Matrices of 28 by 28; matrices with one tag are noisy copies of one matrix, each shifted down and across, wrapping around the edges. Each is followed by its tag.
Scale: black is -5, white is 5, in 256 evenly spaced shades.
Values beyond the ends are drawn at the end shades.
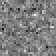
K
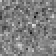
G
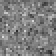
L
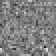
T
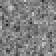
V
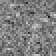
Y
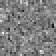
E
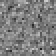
T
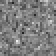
V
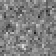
G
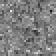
L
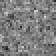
L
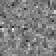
T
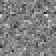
T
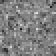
L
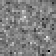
V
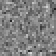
T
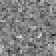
Y
